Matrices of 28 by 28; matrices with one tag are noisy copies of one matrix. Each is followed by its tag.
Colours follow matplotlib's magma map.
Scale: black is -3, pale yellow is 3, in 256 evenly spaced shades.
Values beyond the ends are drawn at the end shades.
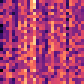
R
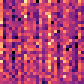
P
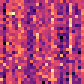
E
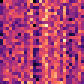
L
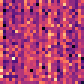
P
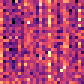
P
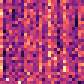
P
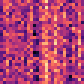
L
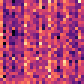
P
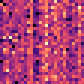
L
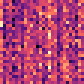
P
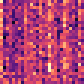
P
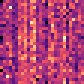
R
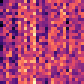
R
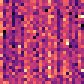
P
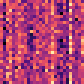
E
